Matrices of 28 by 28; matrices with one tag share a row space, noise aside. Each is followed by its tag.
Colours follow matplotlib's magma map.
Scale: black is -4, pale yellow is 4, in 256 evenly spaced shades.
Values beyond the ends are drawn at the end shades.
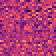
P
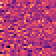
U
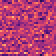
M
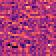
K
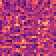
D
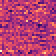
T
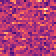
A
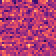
M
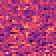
K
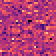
M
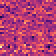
U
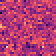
U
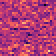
K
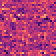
A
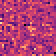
U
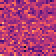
U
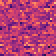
K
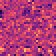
P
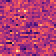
D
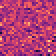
P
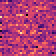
T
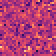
P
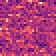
T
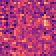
A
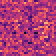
M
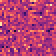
U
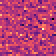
T
